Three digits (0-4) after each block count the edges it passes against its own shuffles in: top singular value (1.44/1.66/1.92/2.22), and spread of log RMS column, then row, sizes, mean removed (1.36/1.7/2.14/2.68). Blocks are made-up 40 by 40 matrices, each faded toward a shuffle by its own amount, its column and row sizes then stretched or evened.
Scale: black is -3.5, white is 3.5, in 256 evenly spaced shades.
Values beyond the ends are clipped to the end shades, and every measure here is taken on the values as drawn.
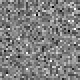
0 2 0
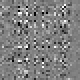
3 4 2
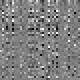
4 4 2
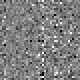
2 3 0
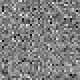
2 1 0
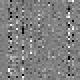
2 4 0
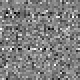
0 0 3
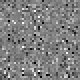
1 3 2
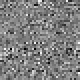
0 0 3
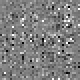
0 3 2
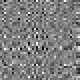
4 3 3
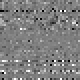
2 0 4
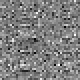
2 0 2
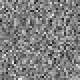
2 0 0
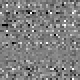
1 2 4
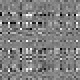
4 3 4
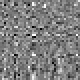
3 2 2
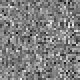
2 1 0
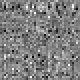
3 2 2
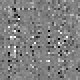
0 3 2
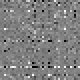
3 2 3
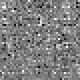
2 1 2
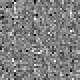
0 2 1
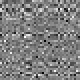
4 0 3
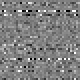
2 0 4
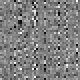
3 4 1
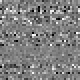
1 0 4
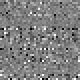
1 0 3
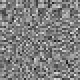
3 0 0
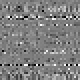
4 0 4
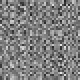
4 4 1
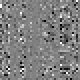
2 4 1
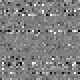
1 0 4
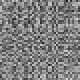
4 1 0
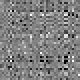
4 3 2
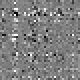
1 3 3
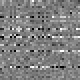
4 1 4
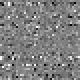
2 1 3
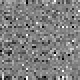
3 1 2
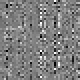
3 4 0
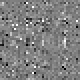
1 2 1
